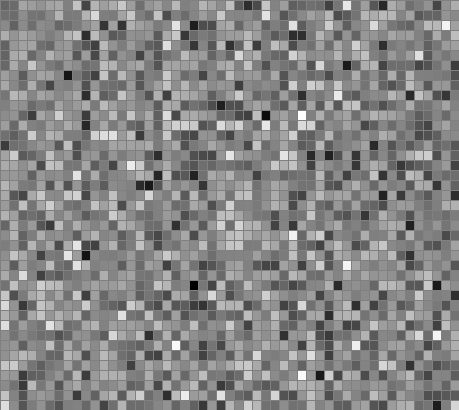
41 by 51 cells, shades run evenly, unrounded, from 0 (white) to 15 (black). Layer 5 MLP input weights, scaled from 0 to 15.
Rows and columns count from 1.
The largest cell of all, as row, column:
29, 22
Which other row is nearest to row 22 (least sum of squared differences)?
37
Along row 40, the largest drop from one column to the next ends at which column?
20
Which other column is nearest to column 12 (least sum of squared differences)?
4
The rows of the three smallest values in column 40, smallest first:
35, 5, 11
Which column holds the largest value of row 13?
10
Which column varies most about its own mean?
33
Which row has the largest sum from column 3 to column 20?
19
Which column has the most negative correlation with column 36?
30
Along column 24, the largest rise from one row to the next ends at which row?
31
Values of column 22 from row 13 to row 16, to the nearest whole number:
3 11 8 10
